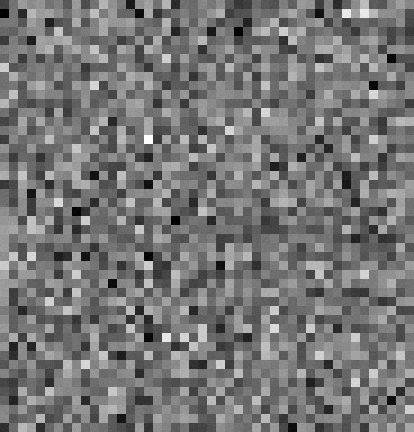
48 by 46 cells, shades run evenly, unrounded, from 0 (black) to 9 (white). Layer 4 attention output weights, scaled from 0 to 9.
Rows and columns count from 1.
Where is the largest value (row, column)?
16, 17
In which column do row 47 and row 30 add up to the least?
14
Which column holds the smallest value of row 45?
44
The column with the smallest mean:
22
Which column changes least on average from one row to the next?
34
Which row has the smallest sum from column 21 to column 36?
26
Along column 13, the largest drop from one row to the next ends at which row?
32
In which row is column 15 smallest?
1
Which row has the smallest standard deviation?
28
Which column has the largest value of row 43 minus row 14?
40
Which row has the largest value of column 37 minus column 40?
23
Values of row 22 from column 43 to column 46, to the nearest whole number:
5 6 6 5
